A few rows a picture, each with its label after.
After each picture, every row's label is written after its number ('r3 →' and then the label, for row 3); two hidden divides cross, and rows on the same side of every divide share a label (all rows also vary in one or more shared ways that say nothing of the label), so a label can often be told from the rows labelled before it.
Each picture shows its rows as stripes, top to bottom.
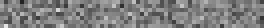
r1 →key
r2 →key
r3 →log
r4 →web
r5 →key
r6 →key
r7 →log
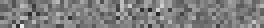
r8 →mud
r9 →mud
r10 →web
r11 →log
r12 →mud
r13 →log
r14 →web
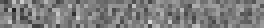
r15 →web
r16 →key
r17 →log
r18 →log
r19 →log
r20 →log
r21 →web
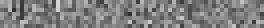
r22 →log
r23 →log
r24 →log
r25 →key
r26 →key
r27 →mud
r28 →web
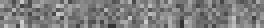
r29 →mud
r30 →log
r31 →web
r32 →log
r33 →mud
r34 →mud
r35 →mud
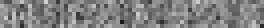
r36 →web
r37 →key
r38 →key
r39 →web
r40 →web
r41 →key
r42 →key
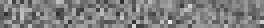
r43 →log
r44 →mud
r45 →web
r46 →web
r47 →web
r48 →mud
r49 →key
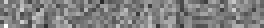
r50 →mud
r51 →web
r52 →mud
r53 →log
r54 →log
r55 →mud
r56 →log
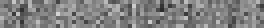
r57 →web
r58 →key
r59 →key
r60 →log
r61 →key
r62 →log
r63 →key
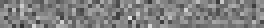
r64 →web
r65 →mud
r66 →web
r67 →web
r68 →mud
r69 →key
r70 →log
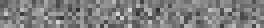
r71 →web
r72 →web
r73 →mud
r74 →log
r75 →web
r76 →log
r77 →mud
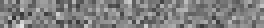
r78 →web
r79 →mud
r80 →web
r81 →log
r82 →log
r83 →web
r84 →mud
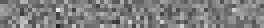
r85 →mud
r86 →key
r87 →log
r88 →key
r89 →web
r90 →mud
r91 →web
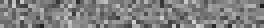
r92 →web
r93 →key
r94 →mud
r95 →log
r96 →mud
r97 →key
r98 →key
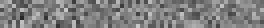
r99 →log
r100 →key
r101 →mud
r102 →log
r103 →log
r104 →web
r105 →web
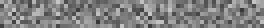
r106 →log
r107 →mud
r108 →mud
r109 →log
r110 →web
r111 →log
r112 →web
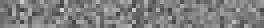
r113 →mud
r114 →web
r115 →key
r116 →web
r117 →mud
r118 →log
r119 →mud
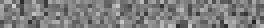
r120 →log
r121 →key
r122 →key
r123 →log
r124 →web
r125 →mud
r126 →mud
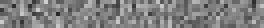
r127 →web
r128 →mud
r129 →mud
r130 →web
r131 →log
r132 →log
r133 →log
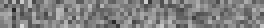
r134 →web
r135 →key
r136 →log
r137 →log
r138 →log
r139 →mud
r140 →mud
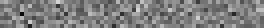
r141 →log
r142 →web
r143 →mud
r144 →key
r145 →web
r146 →key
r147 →mud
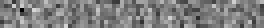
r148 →mud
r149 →web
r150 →log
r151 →log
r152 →mud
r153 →mud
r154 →mud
